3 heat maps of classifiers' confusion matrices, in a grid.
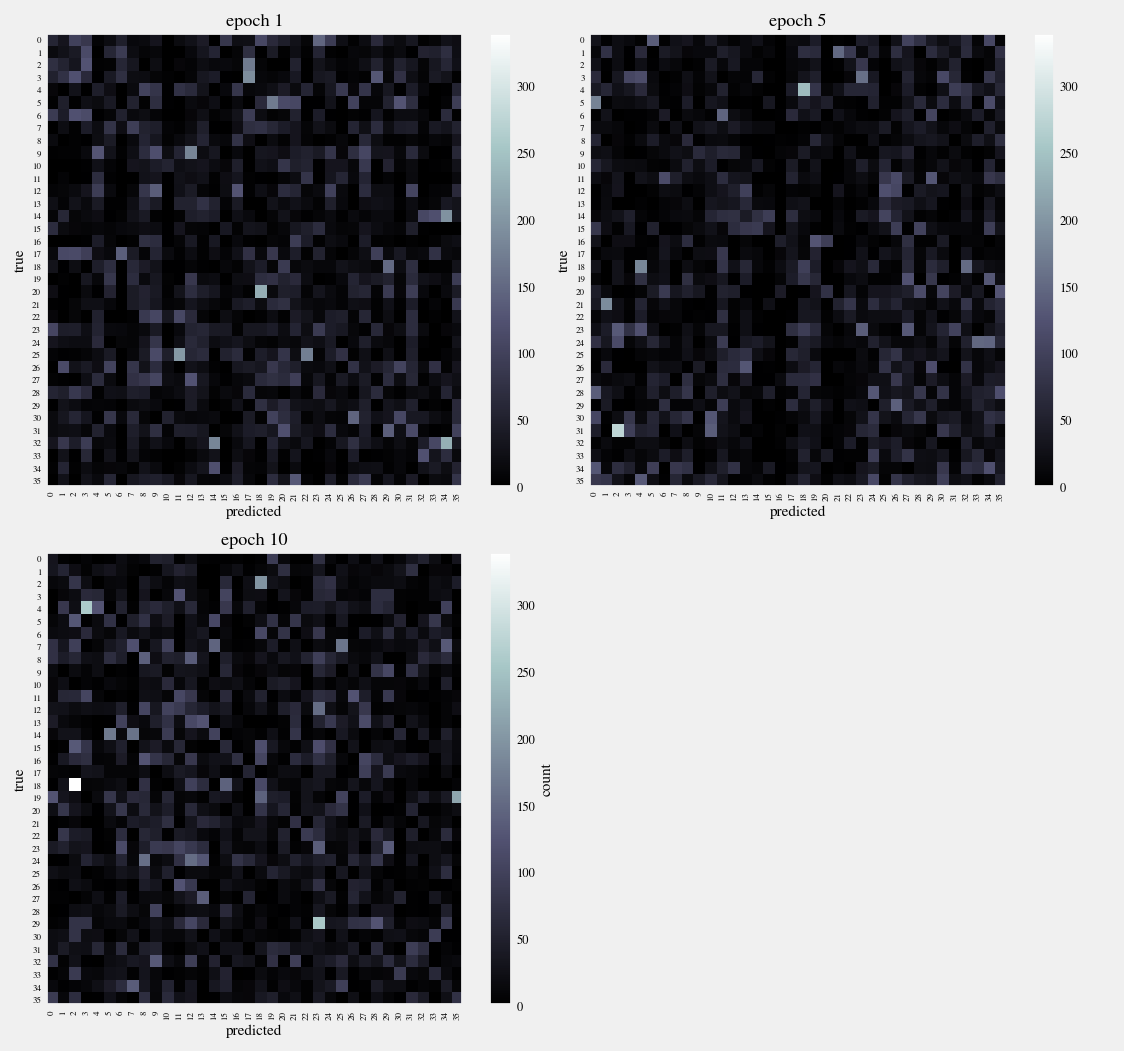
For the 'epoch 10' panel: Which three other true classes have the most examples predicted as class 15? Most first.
18, 3, 4
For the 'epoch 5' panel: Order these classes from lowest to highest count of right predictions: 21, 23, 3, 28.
21, 28, 3, 23
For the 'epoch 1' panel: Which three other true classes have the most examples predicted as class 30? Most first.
5, 26, 3
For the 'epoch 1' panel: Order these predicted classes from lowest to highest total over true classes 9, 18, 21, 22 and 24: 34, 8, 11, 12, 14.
34, 14, 11, 8, 12
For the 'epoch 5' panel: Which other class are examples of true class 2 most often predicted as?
23
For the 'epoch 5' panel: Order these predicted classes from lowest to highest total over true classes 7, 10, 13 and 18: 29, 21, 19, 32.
21, 19, 29, 32
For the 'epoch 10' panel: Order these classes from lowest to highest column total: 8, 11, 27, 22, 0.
22, 0, 27, 11, 8
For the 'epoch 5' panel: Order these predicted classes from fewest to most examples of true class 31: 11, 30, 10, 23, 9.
9, 11, 23, 30, 10
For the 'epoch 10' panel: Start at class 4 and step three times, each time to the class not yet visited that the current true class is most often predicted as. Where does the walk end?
26
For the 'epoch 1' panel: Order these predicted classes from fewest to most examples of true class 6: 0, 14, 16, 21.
14, 16, 21, 0
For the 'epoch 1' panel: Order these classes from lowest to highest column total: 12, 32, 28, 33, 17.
32, 33, 28, 17, 12
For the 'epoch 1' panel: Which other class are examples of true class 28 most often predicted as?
2
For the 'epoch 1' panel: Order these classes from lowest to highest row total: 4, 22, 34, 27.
34, 22, 4, 27
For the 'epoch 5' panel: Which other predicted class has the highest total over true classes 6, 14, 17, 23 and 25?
11
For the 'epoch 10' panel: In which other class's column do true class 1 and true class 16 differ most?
8
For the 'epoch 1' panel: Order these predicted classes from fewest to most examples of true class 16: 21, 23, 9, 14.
23, 14, 9, 21
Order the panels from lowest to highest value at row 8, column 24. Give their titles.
epoch 1, epoch 5, epoch 10
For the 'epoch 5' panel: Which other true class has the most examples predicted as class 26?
29
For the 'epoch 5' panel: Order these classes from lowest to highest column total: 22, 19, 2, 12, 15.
15, 22, 12, 2, 19
